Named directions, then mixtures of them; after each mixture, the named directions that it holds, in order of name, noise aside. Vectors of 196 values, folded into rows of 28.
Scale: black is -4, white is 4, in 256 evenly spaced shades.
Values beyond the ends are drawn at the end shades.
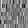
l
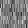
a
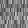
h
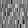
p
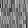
a, p.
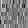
l.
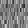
h, l.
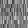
a, h.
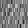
p.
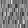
p.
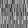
a, h.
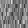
l, p.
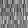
a, h.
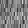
h, p.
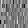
l.
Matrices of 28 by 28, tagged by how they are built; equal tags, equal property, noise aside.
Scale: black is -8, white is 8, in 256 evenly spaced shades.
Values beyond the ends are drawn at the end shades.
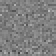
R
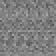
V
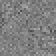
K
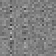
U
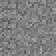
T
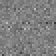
R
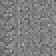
T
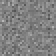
T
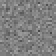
U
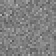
T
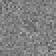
K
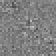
K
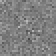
K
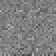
R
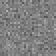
U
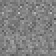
V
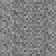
T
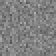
T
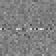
R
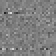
R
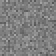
T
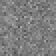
T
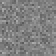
U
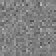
U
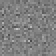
U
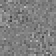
K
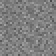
T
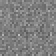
V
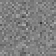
U
